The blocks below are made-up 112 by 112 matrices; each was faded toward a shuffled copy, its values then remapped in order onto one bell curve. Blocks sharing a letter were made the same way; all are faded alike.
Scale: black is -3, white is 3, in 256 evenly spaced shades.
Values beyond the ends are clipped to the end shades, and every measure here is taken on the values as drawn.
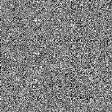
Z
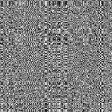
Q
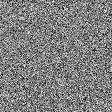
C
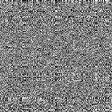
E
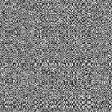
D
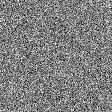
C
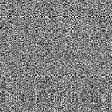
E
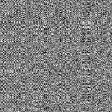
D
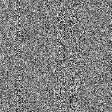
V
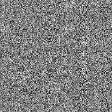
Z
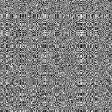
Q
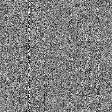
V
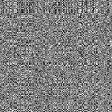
D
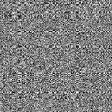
E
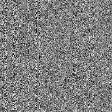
V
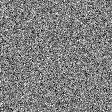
C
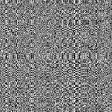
Q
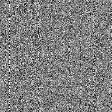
V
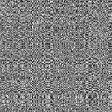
D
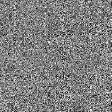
Z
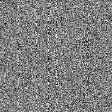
V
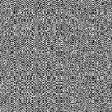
Q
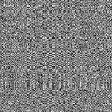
D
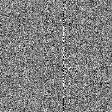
V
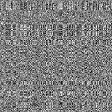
D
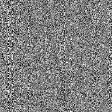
V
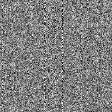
V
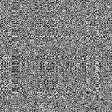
E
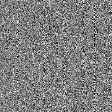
V
